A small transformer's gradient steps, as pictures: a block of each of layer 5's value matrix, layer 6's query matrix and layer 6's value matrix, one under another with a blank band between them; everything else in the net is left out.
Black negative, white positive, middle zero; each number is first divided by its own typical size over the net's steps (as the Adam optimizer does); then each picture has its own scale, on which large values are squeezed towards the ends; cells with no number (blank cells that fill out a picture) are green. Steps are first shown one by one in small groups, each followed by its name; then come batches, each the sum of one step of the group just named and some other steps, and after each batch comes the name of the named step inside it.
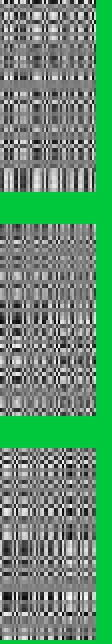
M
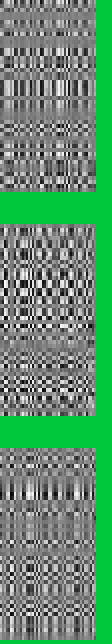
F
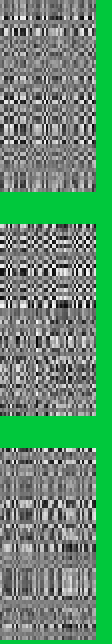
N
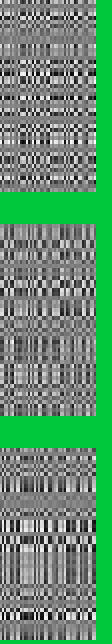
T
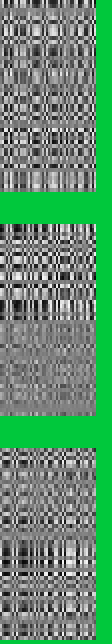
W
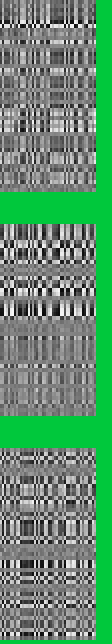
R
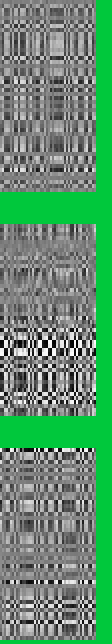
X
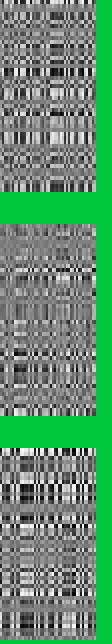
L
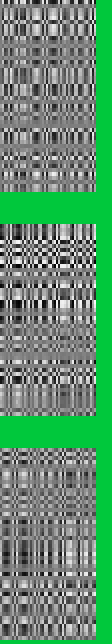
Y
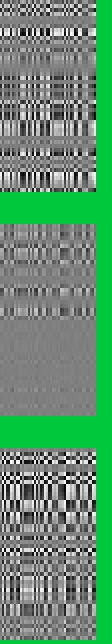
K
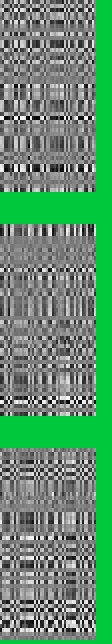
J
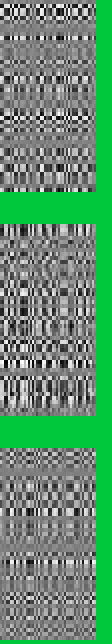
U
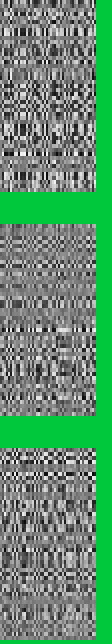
K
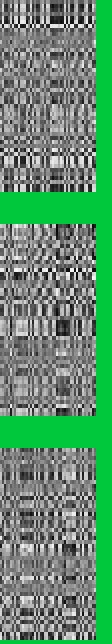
R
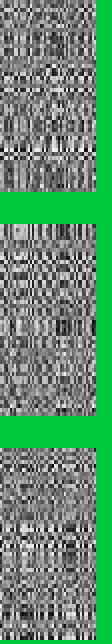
T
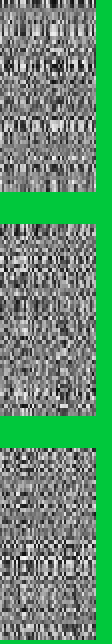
W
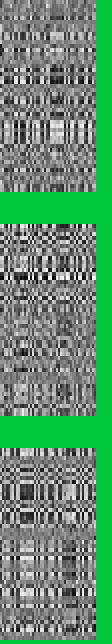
L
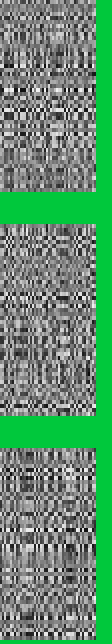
T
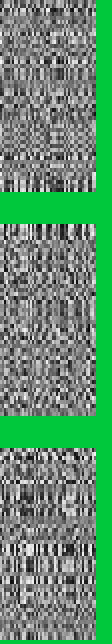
K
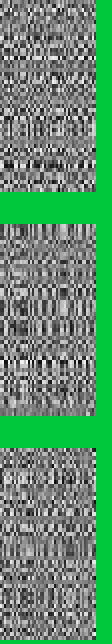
U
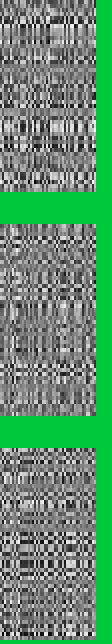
R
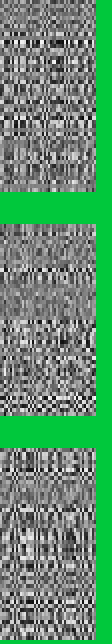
J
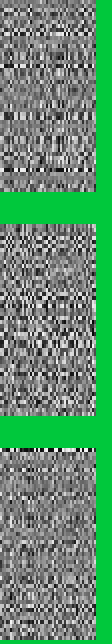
X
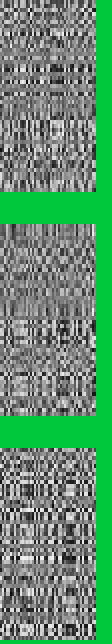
K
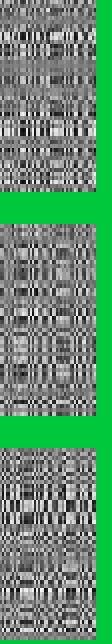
K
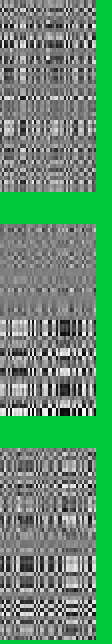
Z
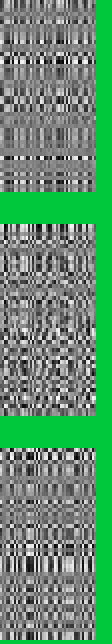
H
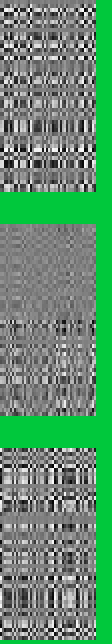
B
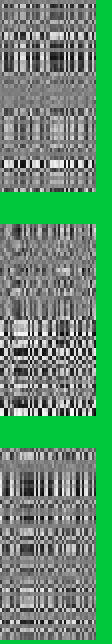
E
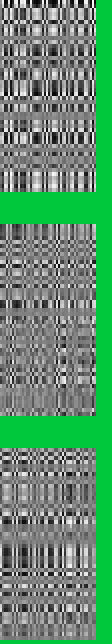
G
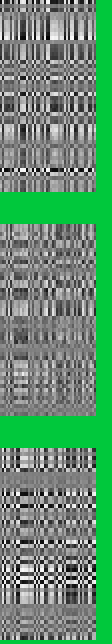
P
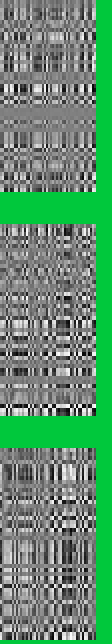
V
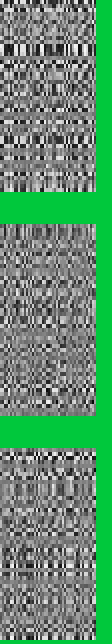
G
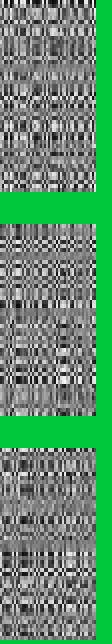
G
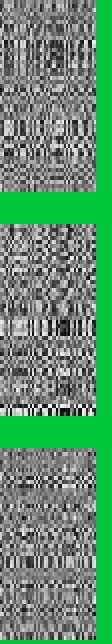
Z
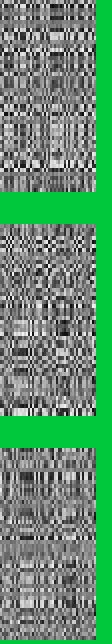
E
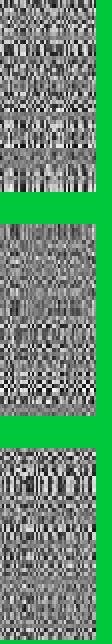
G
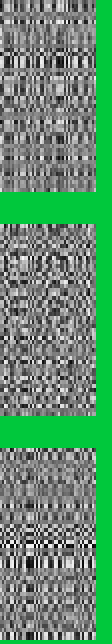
H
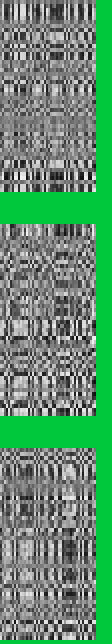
V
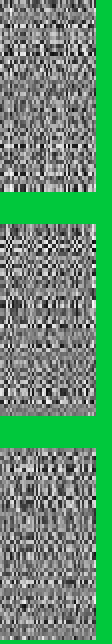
G
